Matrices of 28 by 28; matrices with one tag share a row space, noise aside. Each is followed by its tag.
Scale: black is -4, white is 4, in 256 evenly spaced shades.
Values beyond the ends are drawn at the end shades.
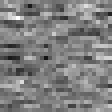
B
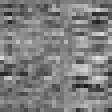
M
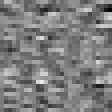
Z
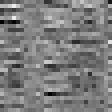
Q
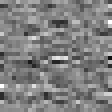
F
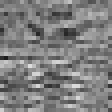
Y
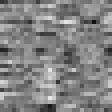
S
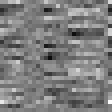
Q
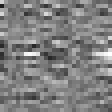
F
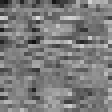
Y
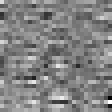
F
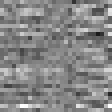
M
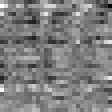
F
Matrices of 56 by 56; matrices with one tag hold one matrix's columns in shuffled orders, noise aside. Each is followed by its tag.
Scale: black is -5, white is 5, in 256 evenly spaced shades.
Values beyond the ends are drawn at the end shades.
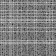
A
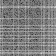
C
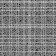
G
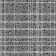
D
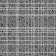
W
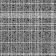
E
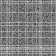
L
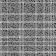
D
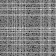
W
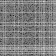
L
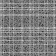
W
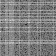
A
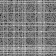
L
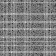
D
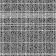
E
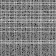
A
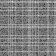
G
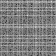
G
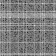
E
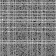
A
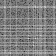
C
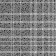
D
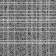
A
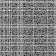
G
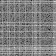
L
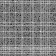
L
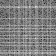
C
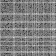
D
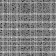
D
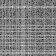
C
